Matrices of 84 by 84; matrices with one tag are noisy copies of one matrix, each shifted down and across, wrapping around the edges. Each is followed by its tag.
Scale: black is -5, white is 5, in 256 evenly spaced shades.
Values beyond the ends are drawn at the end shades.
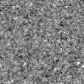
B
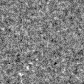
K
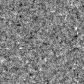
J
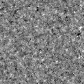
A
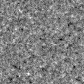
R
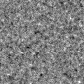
R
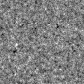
A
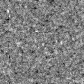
J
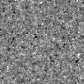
A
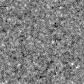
B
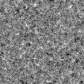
R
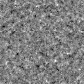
R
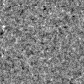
A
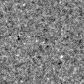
A
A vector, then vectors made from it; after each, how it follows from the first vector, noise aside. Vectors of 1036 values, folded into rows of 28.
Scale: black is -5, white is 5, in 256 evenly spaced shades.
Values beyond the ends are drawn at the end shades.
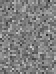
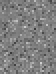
reversed, partly zeroed.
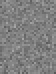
wrapped around, shrunk.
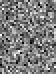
wrapped around, negated, scaled up.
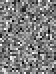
negated, scaled up.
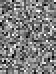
wrapped around, negated, scaled up.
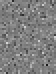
reversed, partly zeroed.
